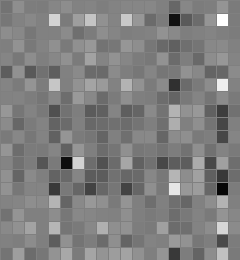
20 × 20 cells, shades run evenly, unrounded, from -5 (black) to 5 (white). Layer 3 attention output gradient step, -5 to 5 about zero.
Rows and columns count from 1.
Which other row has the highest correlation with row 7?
2
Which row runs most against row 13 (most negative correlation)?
3
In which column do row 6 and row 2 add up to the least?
15
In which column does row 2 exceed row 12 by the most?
19
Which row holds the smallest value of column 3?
6
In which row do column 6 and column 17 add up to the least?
13
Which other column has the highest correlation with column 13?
16
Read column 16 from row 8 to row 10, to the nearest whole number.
0 1 0
